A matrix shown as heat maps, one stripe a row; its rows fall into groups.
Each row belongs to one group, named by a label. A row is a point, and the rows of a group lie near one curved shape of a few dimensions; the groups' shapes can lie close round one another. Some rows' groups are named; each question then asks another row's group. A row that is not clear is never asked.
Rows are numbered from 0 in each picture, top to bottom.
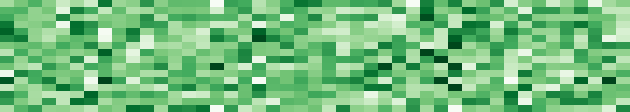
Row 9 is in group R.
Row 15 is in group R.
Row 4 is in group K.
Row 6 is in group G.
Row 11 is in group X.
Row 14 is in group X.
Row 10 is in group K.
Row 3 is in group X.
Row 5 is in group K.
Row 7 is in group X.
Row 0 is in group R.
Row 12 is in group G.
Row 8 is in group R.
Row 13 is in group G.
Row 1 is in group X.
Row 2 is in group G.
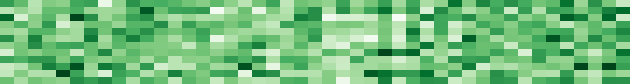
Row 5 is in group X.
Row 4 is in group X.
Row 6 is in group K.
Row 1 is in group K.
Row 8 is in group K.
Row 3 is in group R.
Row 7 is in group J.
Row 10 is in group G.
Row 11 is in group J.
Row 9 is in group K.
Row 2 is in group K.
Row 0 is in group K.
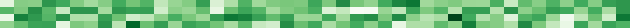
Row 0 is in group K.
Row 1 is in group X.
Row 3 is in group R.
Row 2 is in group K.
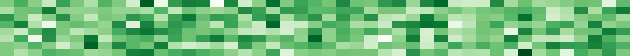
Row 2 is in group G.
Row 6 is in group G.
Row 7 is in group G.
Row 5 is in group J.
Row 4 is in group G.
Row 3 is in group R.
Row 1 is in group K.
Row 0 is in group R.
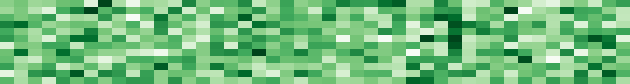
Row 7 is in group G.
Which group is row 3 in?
K
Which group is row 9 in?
R
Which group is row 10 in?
K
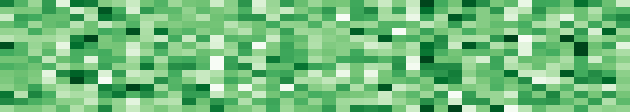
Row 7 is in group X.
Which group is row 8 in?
R
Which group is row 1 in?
X
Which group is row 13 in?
X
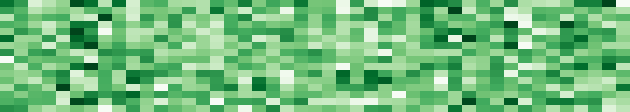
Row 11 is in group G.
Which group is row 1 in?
R
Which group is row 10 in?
G
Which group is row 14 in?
X
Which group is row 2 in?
X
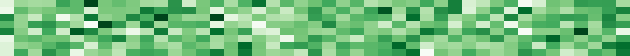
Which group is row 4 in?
X
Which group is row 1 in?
K
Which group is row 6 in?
K
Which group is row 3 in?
X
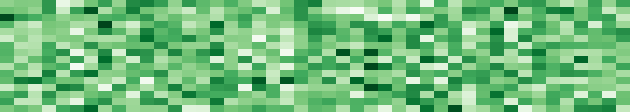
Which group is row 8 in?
X
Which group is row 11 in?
K
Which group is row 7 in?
G
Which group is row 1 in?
X
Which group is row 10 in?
X
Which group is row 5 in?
K
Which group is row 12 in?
G
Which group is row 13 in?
R
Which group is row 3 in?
X
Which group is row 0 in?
R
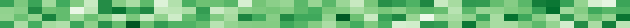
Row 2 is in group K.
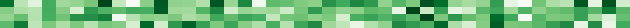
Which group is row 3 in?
R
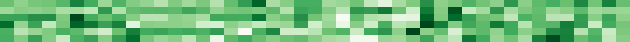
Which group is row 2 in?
K
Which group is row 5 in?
X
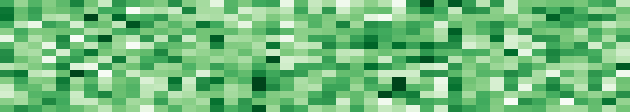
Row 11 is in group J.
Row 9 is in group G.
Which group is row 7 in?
X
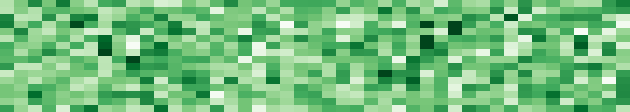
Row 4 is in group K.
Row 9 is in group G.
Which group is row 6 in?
X
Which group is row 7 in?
X
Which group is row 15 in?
X
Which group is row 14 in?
X
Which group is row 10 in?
K
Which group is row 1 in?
K
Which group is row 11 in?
R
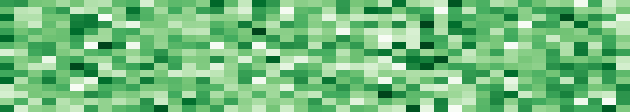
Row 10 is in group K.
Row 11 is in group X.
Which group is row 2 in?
K
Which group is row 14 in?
R
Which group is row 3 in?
X
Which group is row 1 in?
G
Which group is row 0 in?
K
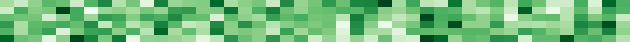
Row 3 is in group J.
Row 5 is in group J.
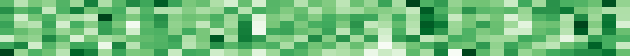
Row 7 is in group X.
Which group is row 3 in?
X
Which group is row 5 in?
J
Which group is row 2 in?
X
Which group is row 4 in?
X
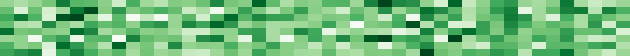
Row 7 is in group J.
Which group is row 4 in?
K
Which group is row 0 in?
G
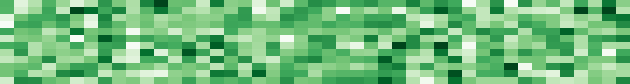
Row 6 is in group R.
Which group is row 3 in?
K
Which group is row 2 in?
K
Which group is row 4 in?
J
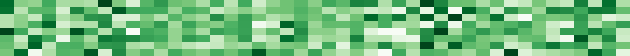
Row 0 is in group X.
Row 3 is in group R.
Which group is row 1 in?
X
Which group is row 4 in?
J
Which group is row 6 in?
J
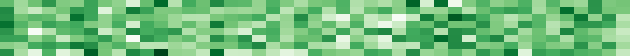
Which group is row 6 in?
K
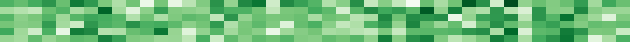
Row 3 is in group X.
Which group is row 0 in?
K
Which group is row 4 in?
X
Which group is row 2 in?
J
